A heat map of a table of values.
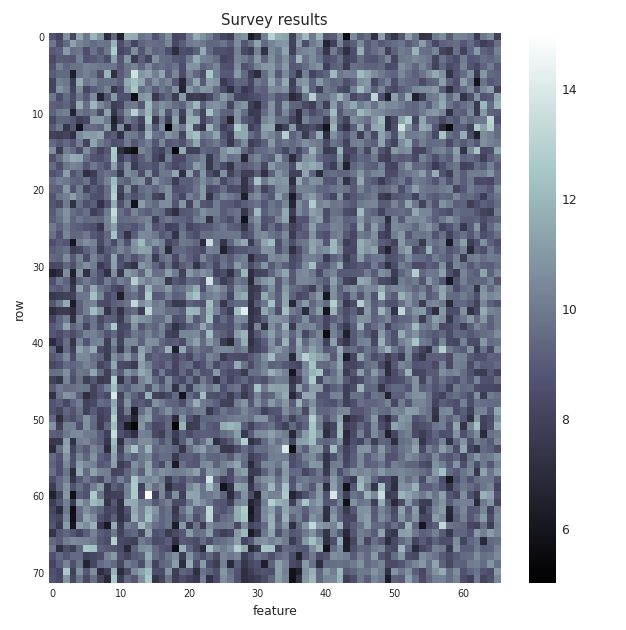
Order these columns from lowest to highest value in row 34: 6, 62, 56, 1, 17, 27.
1, 62, 56, 17, 27, 6
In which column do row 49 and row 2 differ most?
12
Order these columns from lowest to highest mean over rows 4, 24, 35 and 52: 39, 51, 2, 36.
36, 51, 2, 39
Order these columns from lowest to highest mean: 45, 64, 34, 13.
64, 13, 45, 34
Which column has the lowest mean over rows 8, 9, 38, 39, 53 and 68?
29
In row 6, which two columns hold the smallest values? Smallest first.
62, 19
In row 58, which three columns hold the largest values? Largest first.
23, 12, 45
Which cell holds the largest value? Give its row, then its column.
60, 14
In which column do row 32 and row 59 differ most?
48
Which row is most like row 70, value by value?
71
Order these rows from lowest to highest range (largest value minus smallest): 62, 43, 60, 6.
43, 6, 62, 60
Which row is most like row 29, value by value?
55
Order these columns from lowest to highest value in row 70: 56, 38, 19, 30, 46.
30, 19, 46, 56, 38
